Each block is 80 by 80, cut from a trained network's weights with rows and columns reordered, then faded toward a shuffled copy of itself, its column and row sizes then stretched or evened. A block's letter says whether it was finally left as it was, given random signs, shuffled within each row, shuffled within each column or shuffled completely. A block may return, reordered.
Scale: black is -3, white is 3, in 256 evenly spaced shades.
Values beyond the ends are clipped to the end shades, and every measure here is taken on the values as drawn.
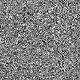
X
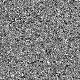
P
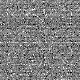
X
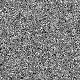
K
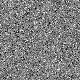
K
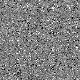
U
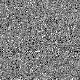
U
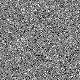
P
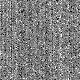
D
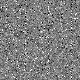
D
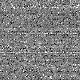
X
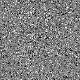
U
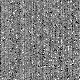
D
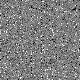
D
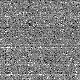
X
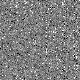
D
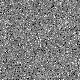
K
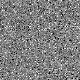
U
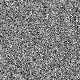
K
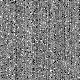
D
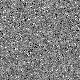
K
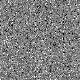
D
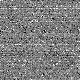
P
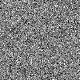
D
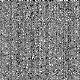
X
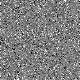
D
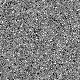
K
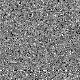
P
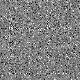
U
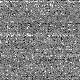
P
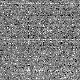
X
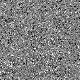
D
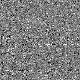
U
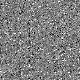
D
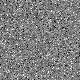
K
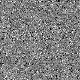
P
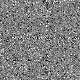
U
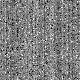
D
